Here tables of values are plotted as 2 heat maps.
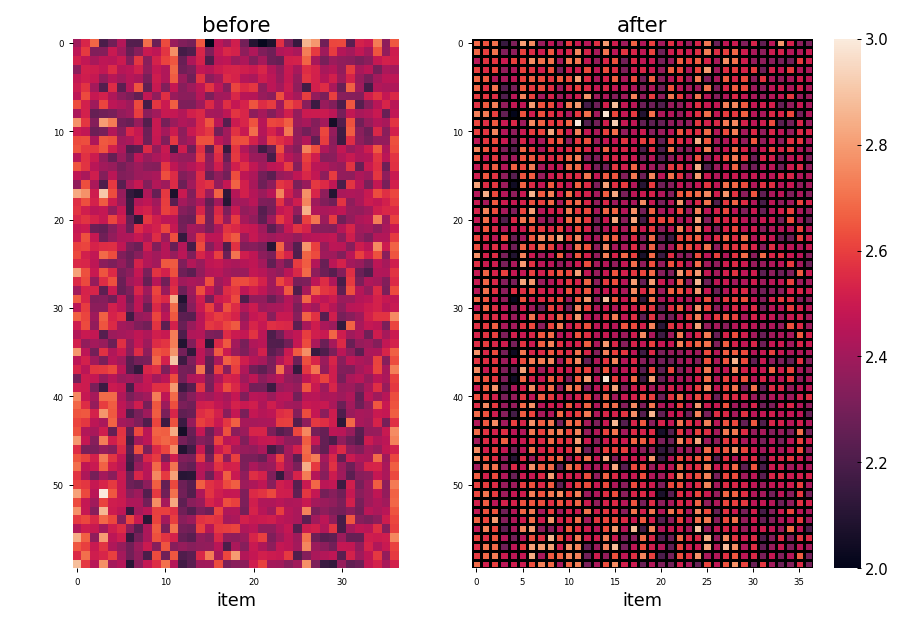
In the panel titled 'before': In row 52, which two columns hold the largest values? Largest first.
11, 9
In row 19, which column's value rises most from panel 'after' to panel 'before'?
26
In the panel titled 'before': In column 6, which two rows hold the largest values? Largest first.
54, 10
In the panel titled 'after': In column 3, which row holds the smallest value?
0
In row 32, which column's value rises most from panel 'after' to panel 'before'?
20
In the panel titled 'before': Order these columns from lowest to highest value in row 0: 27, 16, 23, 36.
16, 23, 36, 27
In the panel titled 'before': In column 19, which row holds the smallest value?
29
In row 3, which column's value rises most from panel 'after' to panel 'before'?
31
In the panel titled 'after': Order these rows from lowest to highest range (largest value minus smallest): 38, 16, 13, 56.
13, 56, 16, 38
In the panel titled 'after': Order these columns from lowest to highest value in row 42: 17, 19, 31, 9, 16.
31, 16, 9, 17, 19
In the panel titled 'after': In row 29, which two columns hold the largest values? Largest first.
14, 12
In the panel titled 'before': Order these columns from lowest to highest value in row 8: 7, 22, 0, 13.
22, 0, 13, 7
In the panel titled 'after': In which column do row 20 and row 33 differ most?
18
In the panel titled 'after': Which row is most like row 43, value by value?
48
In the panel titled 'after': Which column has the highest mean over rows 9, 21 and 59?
11
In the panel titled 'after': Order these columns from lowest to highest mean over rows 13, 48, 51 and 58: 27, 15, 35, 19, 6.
19, 35, 27, 15, 6
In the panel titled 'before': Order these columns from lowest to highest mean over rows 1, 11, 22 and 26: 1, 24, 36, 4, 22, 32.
32, 22, 24, 4, 36, 1
